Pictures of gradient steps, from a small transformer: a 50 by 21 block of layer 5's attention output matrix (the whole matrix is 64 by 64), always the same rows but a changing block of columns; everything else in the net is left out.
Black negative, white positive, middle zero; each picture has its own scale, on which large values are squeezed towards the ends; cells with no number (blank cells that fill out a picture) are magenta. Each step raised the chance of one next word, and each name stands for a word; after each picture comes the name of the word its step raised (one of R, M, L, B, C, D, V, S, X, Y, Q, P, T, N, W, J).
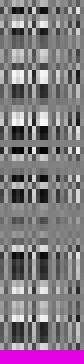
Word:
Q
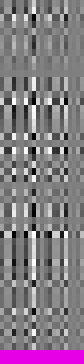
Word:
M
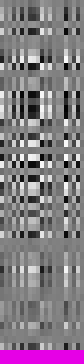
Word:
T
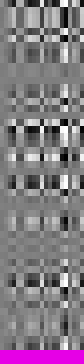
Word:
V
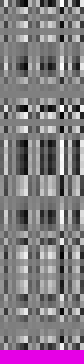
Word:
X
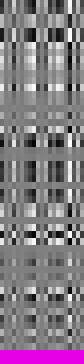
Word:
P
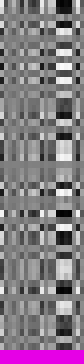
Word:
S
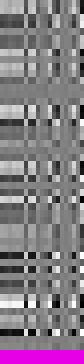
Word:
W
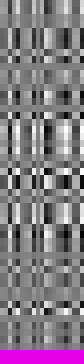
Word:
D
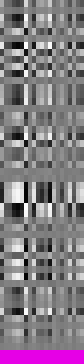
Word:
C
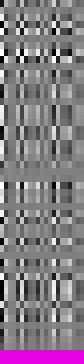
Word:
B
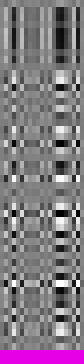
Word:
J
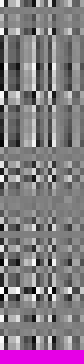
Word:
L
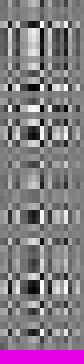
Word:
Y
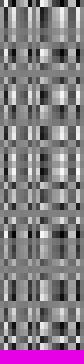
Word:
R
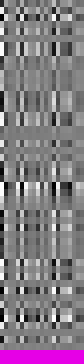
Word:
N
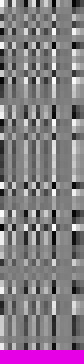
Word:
S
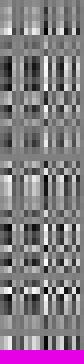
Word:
L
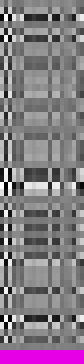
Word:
N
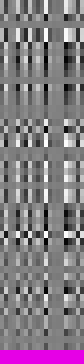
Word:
P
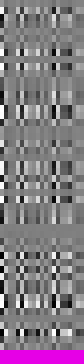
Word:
W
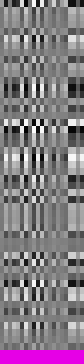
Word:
V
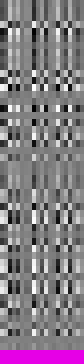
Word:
Y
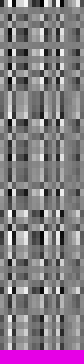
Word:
S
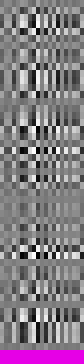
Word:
Q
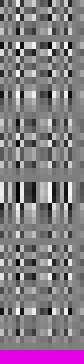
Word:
C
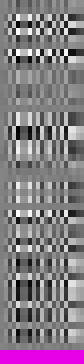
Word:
B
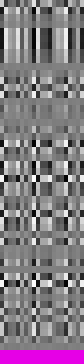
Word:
J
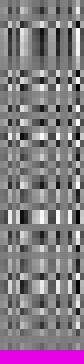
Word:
Y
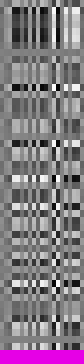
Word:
J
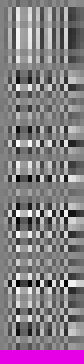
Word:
J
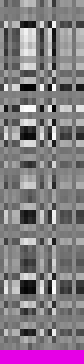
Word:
Y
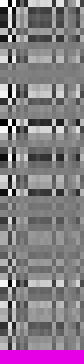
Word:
V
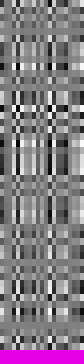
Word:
X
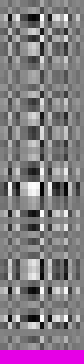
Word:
N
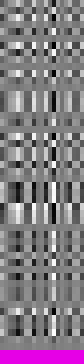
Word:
C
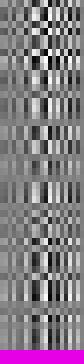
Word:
B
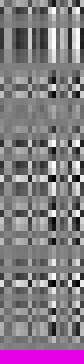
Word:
J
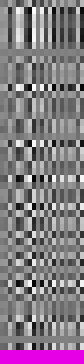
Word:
J
